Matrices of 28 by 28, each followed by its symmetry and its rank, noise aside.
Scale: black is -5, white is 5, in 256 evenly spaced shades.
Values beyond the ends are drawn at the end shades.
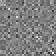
symmetric, rank three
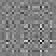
symmetric, rank two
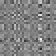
no symmetry, rank two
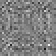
antisymmetric, rank four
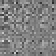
no symmetry, rank three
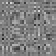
no symmetry, rank three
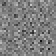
symmetric, rank four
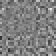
antisymmetric, rank four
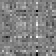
no symmetry, rank two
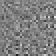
antisymmetric, rank four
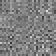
no symmetry, rank four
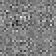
antisymmetric, rank four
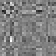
antisymmetric, rank two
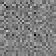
symmetric, rank three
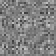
symmetric, rank four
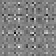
no symmetry, rank two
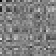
no symmetry, rank three
